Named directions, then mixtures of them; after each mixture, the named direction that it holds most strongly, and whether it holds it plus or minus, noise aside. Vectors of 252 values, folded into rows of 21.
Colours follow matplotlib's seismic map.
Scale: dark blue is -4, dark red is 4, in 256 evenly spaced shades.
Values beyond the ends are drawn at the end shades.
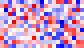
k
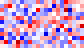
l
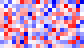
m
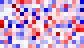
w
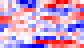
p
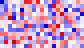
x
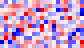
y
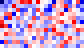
w, plus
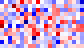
w, plus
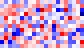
y, plus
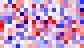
w, plus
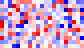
w, plus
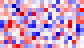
w, minus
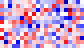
l, minus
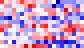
p, minus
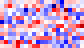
l, plus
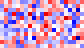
m, minus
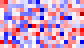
y, minus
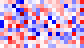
w, minus
